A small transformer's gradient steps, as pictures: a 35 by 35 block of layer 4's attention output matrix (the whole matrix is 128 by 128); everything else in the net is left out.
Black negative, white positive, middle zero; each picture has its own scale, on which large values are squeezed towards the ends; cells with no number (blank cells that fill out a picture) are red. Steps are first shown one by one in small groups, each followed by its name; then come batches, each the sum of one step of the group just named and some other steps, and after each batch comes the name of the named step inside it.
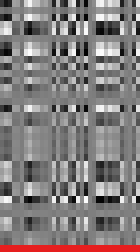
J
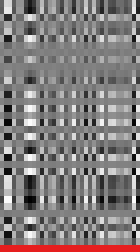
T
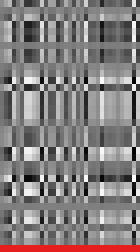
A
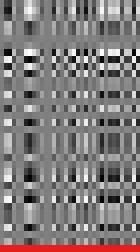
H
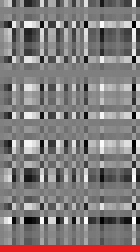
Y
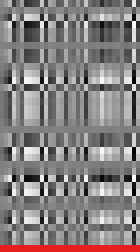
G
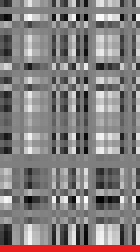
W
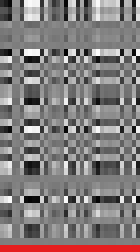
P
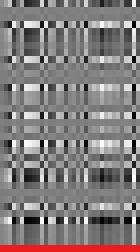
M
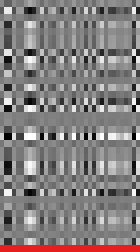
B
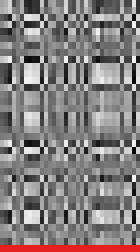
G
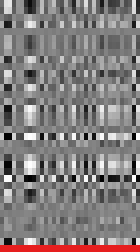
B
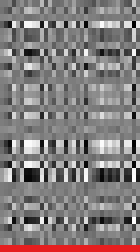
M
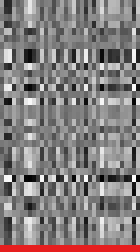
A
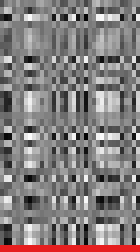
W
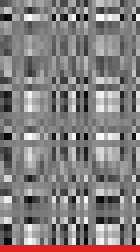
W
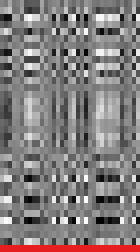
J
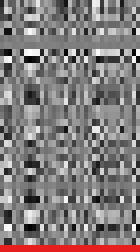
P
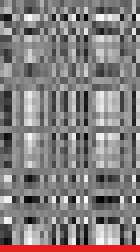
W
